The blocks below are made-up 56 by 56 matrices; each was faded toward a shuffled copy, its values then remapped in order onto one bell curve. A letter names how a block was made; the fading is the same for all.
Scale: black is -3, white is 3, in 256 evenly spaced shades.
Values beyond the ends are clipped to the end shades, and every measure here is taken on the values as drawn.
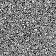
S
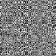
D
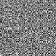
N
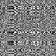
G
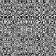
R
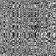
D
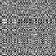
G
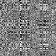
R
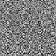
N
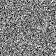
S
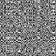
N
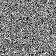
S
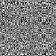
R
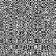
D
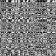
G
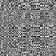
G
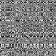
G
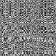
D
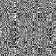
R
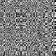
R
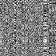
N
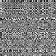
G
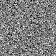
S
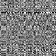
G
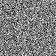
S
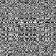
G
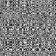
G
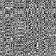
D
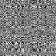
G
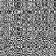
R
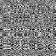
G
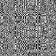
D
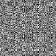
D
